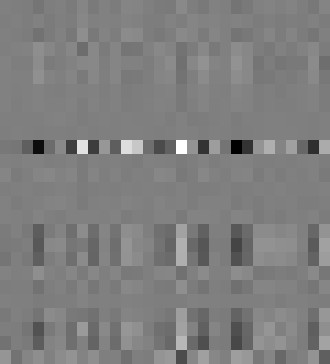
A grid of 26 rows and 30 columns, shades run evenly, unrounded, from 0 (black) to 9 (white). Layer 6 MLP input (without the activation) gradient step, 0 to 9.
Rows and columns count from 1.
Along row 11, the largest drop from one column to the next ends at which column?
9
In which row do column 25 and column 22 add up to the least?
11
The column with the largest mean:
17
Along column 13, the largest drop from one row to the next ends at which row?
12
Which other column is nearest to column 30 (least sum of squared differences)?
24
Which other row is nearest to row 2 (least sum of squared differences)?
22
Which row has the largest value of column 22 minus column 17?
26
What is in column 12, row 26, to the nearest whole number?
4
